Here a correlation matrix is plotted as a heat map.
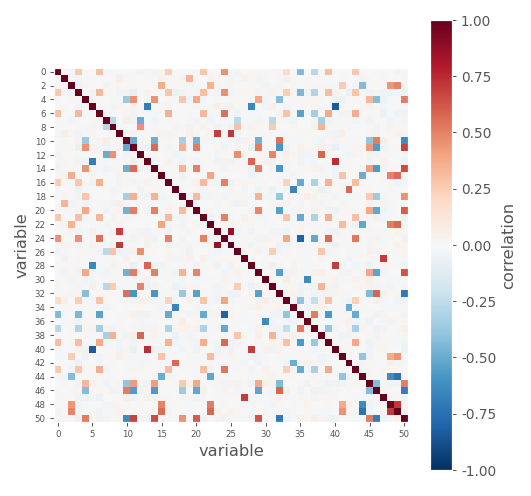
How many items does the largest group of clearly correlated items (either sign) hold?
11
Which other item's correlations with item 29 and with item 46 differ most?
50
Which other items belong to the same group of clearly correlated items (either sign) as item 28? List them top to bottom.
5, 13, 40
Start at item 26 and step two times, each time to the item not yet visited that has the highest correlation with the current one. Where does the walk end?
38
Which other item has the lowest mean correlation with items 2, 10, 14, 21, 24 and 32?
35
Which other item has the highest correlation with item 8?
12
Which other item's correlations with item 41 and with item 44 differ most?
49
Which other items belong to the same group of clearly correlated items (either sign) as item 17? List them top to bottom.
34, 42
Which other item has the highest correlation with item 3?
24
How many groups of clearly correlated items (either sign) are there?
10
